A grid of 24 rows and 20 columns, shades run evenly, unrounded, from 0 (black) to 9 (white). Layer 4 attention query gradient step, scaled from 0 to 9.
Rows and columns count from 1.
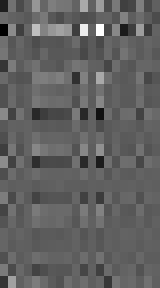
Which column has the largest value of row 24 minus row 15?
2
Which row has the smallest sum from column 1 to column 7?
10
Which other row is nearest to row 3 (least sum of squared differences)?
1
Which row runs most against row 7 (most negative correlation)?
11
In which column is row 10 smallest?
13
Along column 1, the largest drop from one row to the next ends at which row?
3
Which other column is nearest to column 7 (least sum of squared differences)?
8
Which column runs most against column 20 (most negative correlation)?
6
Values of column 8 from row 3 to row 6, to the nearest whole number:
6 3 3 3
